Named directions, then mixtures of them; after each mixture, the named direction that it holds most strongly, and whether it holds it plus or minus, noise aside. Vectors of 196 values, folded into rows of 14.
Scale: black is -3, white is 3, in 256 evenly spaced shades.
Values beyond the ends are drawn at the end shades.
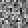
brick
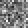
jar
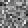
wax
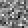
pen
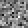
pen, minus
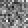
jar, plus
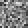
wax, plus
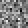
brick, plus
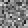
wax, minus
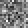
jar, plus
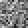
jar, minus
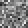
wax, plus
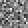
brick, minus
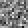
pen, plus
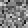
wax, minus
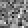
pen, minus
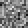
wax, plus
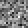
pen, minus
